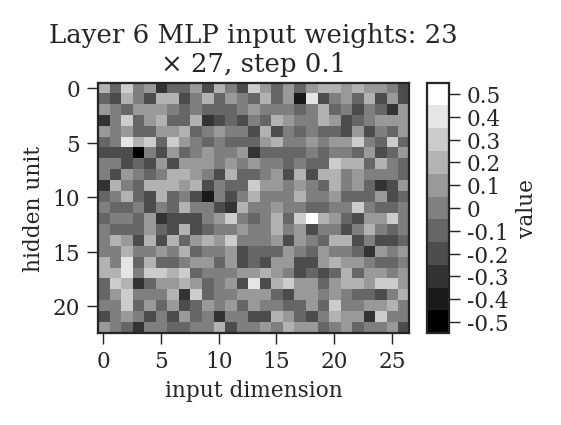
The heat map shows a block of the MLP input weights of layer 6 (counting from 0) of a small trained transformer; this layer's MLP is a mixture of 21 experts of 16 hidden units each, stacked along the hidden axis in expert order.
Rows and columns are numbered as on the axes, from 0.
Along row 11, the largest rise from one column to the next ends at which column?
12
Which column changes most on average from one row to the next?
24
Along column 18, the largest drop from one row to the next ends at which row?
13
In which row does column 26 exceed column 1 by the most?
6
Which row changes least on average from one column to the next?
2
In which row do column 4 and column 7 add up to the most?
17
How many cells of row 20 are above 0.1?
3
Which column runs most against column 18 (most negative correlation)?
7
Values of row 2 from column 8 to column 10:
0 -0.1 -0.1
